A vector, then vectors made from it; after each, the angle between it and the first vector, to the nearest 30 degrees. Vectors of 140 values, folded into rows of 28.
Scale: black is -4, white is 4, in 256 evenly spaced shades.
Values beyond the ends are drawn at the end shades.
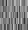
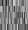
60 degrees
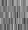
30 degrees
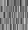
150 degrees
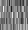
120 degrees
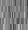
120 degrees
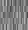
150 degrees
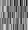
120 degrees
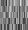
30 degrees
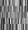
90 degrees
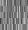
150 degrees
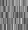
30 degrees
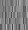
60 degrees
